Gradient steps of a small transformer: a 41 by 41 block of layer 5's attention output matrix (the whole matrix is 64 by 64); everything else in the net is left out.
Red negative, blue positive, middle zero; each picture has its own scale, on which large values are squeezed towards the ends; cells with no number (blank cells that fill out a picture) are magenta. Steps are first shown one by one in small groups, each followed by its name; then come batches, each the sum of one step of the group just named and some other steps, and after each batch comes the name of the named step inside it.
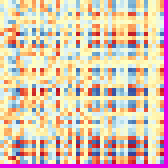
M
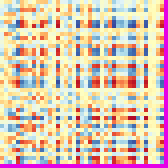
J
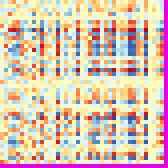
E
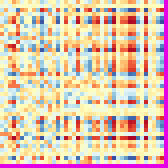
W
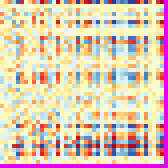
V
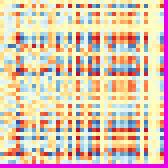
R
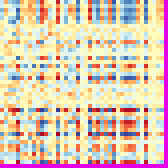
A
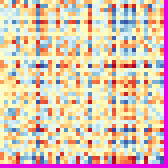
J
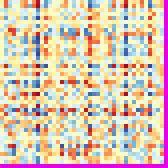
M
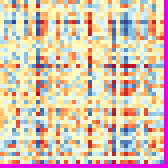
A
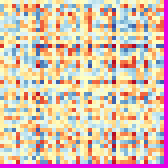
J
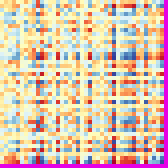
E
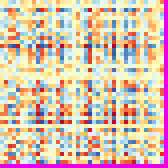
M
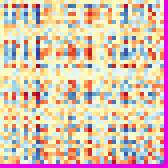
M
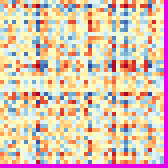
E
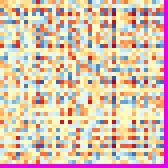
R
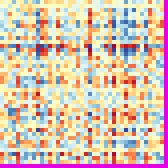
J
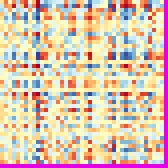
E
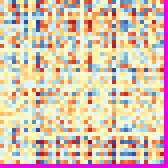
M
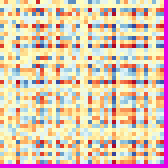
J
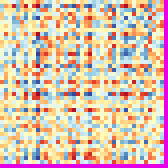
J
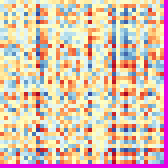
E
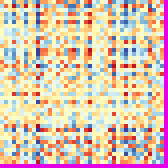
V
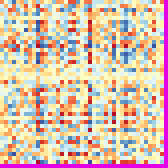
M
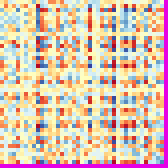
A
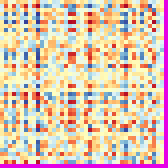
W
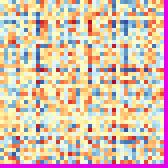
M
